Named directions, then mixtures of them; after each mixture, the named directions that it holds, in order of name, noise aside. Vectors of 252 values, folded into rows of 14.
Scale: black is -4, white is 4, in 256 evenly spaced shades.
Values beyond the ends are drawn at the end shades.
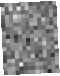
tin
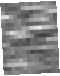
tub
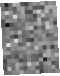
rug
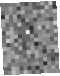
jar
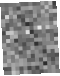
jar, tub.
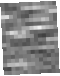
tub.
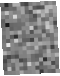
rug.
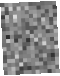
jar, tin.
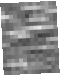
tub.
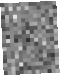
jar, tin.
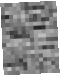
rug, tub.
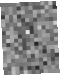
jar.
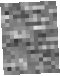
rug, tub.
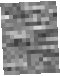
rug, tub.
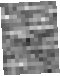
tin, tub.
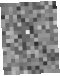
jar.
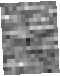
tin, tub.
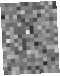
jar.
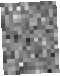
tin.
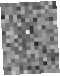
jar.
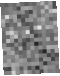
jar, tub.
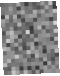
jar.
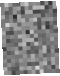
jar, rug.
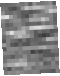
tub.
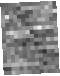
jar, tub.
